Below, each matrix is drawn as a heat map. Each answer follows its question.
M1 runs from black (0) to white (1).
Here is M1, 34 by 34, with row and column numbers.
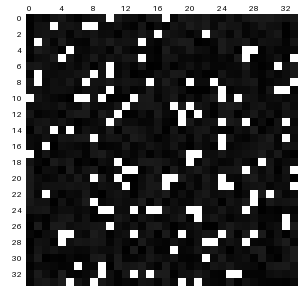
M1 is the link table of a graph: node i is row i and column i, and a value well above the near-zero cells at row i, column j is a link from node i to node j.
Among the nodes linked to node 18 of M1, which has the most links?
node 20
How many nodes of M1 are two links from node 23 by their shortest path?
8
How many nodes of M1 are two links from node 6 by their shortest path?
6
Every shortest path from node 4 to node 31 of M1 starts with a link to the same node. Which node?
node 27
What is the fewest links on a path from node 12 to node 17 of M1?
2
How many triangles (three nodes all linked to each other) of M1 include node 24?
3
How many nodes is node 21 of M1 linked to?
5
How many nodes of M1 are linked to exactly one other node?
2
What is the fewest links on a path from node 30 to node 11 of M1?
6
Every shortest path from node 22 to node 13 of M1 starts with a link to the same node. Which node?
node 28
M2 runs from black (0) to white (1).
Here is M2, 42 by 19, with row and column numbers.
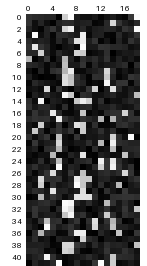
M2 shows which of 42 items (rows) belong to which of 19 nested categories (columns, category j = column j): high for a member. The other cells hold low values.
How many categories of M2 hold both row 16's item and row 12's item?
0
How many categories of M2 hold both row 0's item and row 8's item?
1
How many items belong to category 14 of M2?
12
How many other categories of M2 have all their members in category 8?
3
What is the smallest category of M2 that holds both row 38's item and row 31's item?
7
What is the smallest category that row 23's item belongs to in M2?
16
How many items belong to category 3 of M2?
4
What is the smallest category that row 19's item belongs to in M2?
1
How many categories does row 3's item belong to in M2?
2
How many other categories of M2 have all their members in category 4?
1
